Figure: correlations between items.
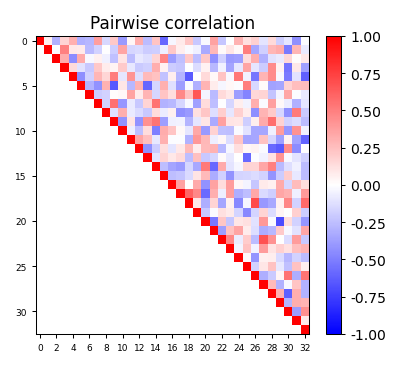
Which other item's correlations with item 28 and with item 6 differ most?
30
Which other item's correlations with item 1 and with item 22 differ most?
27
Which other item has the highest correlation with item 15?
2
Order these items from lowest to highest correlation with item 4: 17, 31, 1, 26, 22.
26, 17, 31, 1, 22
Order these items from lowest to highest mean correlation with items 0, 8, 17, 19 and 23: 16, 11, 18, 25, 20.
20, 25, 11, 18, 16
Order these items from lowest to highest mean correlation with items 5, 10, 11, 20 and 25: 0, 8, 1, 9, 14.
9, 0, 14, 1, 8
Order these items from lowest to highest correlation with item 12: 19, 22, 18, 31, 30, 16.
31, 22, 16, 19, 18, 30
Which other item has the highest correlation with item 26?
18
